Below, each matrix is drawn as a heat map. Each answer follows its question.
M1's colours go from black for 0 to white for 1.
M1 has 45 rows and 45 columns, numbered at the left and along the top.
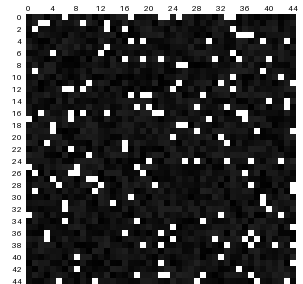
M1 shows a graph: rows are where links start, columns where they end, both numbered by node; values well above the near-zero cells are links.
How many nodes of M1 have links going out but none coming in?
2
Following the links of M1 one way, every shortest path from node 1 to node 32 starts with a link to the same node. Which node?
node 13
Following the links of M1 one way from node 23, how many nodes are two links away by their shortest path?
2
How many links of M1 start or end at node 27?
3
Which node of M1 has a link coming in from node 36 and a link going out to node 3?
node 37
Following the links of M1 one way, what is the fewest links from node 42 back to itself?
3
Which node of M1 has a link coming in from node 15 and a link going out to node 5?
node 28
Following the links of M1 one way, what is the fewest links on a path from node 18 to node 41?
4
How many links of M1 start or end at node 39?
4
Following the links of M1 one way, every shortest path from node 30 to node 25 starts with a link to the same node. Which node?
node 17
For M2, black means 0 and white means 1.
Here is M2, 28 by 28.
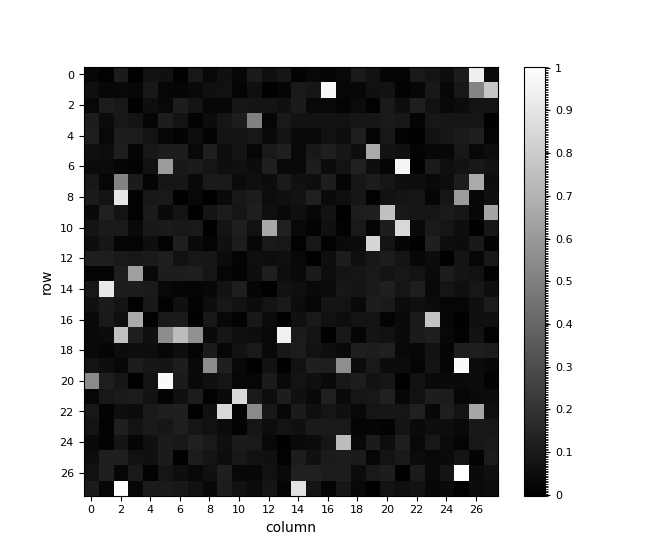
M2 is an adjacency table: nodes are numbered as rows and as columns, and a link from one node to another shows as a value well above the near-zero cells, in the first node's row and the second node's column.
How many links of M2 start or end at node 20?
3
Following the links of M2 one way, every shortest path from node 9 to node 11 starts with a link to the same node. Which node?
node 27
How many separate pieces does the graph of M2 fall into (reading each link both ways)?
4
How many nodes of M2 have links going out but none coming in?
2
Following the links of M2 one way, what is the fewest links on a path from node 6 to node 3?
5
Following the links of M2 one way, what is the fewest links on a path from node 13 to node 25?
4
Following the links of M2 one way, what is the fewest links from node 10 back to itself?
2
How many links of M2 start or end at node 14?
2
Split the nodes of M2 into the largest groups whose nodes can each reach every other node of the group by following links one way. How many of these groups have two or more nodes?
3
